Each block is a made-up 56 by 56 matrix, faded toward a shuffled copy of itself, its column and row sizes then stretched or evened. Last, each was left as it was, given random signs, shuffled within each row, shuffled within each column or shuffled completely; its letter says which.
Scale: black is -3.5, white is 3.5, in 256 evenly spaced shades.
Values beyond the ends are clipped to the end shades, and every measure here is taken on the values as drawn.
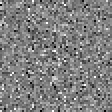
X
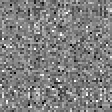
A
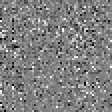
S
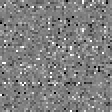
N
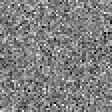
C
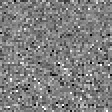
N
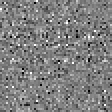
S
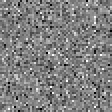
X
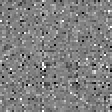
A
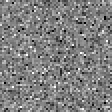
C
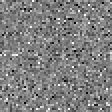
N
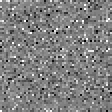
N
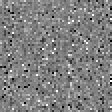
X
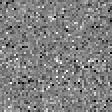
N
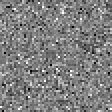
C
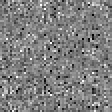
A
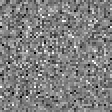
A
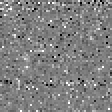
N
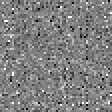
S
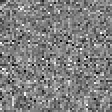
A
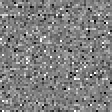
N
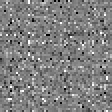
S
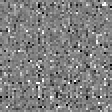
A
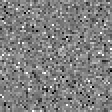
C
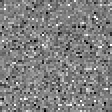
N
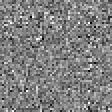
S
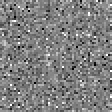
X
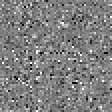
S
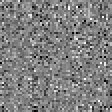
A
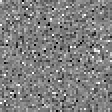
C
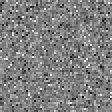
C
